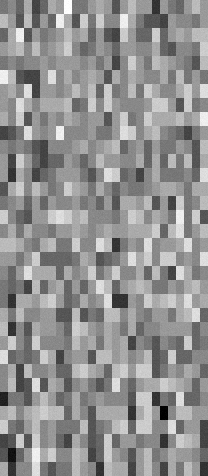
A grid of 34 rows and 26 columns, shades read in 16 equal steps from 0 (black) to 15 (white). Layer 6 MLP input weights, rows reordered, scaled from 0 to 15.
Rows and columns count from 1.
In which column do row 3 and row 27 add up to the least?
14
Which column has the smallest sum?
2
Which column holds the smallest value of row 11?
6
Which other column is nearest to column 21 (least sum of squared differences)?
12
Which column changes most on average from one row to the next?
4
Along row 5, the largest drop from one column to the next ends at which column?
15
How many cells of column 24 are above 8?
21
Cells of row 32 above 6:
16
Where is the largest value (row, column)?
1, 9
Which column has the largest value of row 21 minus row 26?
8
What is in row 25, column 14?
10
